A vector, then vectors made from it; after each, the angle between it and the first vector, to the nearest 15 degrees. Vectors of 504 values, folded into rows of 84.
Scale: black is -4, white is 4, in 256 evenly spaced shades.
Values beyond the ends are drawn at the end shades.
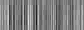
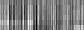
15 degrees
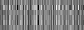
135 degrees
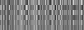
105 degrees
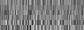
120 degrees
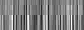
75 degrees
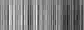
135 degrees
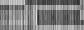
120 degrees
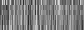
135 degrees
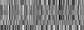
75 degrees
